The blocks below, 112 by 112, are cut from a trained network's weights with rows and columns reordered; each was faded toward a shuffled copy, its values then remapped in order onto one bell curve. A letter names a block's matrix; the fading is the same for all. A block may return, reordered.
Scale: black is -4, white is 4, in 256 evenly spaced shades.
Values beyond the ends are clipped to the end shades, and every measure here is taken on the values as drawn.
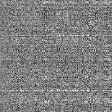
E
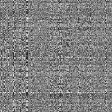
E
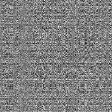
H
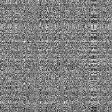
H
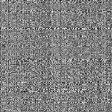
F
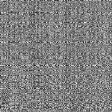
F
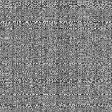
F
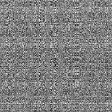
H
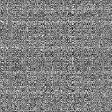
H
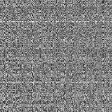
E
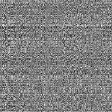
H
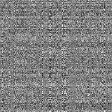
H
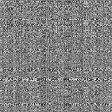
F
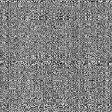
F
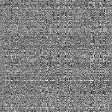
E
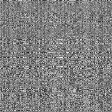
F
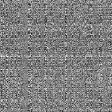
H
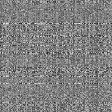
F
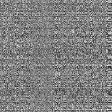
H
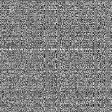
E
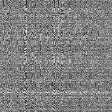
E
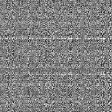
E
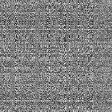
H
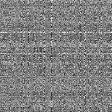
E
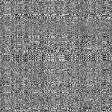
F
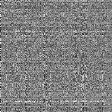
E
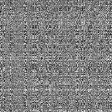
H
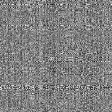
F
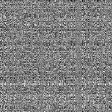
H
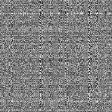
E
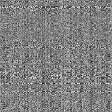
F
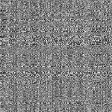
F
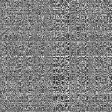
E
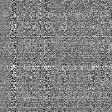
E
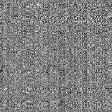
F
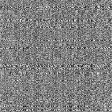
F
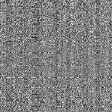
F
